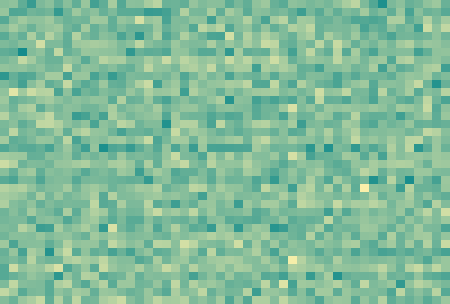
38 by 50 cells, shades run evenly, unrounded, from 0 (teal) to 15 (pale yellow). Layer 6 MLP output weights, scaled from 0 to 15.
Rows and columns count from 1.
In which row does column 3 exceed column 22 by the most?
29
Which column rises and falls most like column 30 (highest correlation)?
39
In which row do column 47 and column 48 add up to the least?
19
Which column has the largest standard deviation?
33
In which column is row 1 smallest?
43
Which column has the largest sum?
20
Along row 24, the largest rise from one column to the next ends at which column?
41
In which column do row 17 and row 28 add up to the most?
37
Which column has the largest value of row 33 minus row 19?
12
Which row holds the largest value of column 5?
6
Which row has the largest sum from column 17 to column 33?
8
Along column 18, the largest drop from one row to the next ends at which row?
2
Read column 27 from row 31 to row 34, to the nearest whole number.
12 7 9 10
